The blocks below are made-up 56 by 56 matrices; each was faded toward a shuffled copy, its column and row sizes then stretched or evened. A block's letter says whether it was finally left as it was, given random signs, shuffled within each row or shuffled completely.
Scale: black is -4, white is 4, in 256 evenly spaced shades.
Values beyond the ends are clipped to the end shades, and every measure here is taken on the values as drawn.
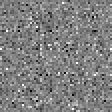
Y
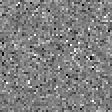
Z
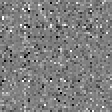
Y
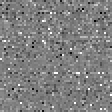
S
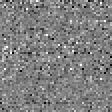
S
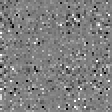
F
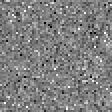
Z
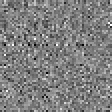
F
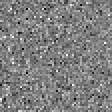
Z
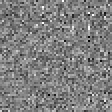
Y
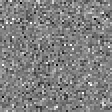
S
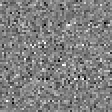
S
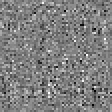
F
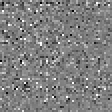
Y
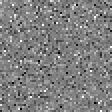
Z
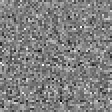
S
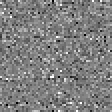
S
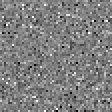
S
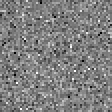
Z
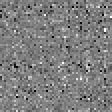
Y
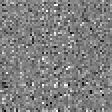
F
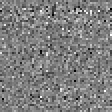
Y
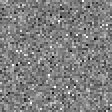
Z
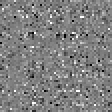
Y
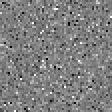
Z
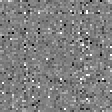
Y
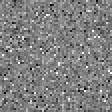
Z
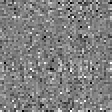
F
